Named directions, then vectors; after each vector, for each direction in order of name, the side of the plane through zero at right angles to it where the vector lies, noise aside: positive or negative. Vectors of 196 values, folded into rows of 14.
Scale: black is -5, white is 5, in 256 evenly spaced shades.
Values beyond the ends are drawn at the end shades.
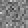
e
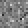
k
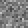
positive, positive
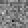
positive, negative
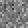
positive, negative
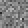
negative, negative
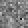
positive, positive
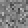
positive, negative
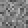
negative, positive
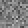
negative, negative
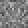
negative, positive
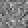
negative, positive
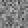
negative, negative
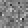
negative, negative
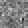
negative, negative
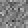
positive, negative
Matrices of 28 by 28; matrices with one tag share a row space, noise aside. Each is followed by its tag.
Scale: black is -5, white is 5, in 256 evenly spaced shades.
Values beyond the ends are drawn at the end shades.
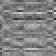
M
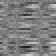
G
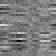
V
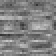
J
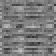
M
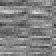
J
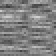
J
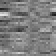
V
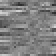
V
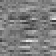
G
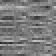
J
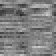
J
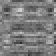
M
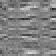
G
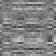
M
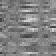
G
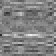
M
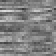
J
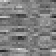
V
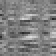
G
